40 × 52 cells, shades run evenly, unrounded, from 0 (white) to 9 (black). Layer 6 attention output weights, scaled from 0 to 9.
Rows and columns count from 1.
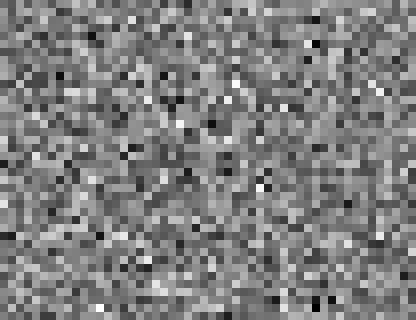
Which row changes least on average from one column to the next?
17
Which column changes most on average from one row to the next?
4
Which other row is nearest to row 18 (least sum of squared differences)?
29
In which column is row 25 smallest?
11
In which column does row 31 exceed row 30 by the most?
48
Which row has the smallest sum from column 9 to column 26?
12
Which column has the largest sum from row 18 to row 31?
47
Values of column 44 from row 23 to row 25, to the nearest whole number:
3 4 4
